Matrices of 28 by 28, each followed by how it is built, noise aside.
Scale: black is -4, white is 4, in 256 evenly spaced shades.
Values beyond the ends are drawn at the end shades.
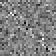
banded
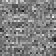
blocks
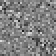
banded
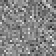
Toeplitz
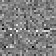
uneven rows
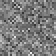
Toeplitz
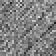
Hankel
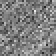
Hankel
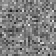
blocks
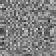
blocks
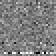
uneven rows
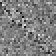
banded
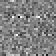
uneven rows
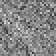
Toeplitz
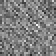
Toeplitz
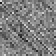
Toeplitz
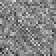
Toeplitz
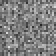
blocks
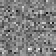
uneven rows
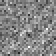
Hankel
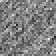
Hankel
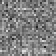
blocks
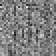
blocks
